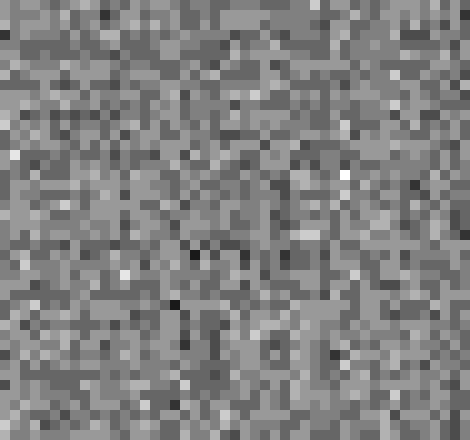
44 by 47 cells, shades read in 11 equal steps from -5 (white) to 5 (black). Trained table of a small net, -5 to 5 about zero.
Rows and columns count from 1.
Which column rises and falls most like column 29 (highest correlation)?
41
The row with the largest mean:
5
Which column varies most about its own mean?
35
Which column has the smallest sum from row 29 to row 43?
31
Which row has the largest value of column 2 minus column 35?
18
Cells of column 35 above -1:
23
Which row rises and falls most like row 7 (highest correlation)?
19
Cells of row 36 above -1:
27
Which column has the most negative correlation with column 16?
45
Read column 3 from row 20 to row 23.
0 -1 -1 -1
